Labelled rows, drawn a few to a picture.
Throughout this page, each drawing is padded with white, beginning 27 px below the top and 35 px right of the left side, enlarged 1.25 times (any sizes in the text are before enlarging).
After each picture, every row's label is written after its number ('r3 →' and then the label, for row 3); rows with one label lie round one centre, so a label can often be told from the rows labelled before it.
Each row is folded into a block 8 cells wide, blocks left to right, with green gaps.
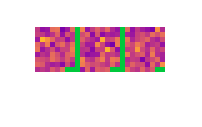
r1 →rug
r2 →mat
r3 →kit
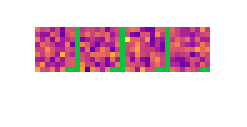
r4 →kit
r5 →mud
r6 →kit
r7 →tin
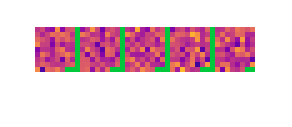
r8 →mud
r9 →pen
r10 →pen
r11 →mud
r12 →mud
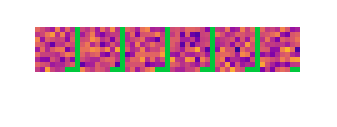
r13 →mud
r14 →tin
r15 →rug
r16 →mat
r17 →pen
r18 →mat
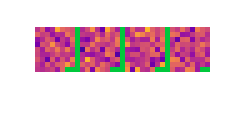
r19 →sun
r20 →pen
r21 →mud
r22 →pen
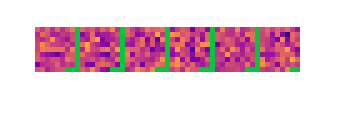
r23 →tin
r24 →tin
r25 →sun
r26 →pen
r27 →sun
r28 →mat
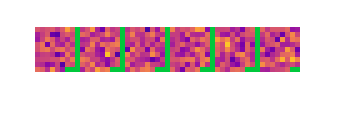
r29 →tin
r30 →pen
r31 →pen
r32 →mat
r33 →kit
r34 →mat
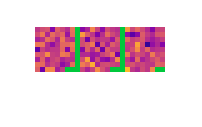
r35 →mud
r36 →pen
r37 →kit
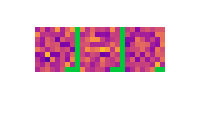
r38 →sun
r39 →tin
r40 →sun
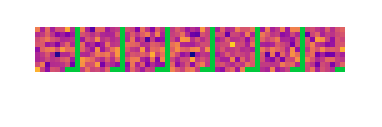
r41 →tin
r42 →rug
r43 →rug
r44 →tin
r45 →sun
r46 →sun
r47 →tin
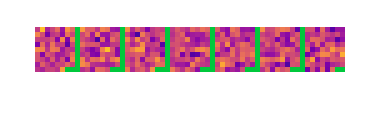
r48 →sun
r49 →mat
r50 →kit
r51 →tin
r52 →rug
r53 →mat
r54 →rug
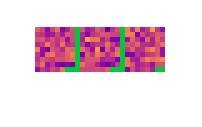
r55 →rug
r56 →rug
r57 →mat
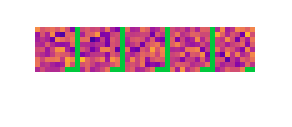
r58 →mat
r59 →mat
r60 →rug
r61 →mud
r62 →sun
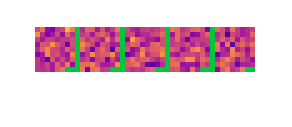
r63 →sun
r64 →mud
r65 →rug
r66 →mat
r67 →rug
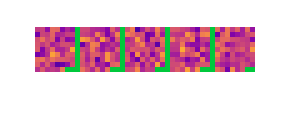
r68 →rug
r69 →kit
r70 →sun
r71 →kit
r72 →tin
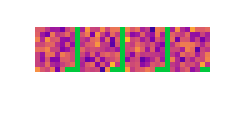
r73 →kit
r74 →sun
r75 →kit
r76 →sun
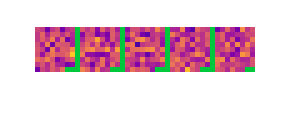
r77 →rug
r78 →tin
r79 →tin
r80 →pen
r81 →pen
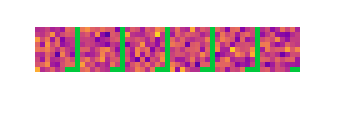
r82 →kit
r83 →mat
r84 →sun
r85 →mud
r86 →rug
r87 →tin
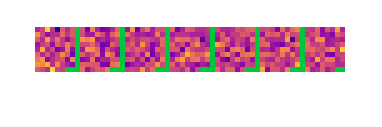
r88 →pen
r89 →kit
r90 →sun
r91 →rug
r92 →mud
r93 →mud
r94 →tin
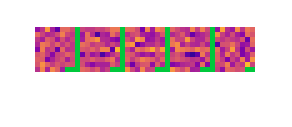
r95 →pen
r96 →tin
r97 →tin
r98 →tin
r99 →sun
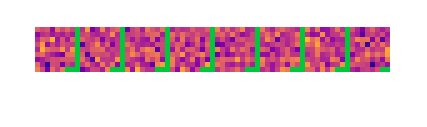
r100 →tin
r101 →sun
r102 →mud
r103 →mud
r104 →mat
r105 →mat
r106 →kit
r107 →rug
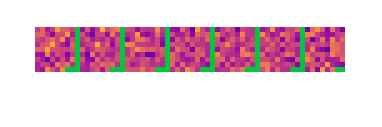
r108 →sun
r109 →sun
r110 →tin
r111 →pen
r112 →pen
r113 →pen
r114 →pen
